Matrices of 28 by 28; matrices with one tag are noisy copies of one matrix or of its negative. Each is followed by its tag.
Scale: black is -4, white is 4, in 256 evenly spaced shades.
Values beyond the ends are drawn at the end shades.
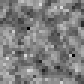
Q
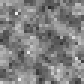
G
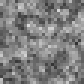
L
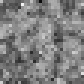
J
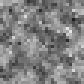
G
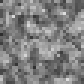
L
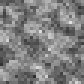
G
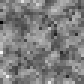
Q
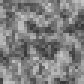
L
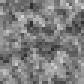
L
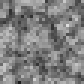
Q
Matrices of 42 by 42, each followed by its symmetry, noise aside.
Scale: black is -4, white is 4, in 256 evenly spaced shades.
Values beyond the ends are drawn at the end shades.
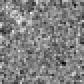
symmetric.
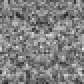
mirrored left to right.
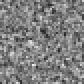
antisymmetric.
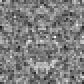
mirrored left to right.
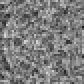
mirrored top to bottom.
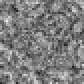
symmetric across the other diagonal.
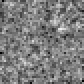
symmetric across the other diagonal.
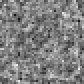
symmetric.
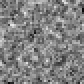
symmetric.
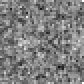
mirrored top to bottom.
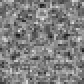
mirrored left to right.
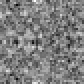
mirrored top to bottom.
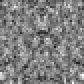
mirrored left to right.
